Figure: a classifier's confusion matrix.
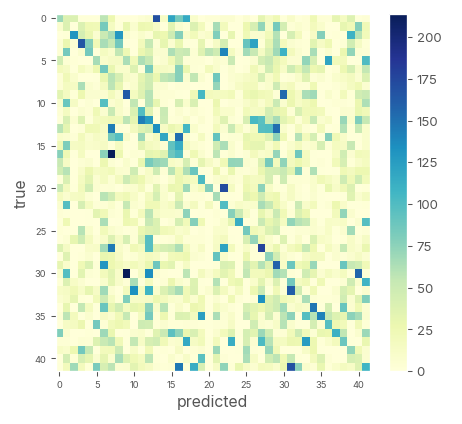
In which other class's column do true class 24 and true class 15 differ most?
41
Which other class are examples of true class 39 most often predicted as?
3
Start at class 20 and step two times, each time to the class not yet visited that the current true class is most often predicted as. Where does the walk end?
1
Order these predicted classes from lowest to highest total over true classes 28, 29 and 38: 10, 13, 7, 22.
22, 10, 7, 13
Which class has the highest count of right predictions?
27
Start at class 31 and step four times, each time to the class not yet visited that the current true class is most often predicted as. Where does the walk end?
21
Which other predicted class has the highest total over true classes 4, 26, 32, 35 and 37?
12
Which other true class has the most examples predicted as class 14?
17
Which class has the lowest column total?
20
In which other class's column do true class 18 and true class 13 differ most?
7
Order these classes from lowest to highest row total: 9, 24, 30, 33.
33, 24, 9, 30
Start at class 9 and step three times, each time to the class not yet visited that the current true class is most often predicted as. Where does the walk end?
19
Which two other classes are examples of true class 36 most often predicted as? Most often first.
5, 30
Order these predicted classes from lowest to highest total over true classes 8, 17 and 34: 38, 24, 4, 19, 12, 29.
4, 19, 24, 29, 38, 12
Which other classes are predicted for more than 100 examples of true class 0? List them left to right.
13, 15, 17
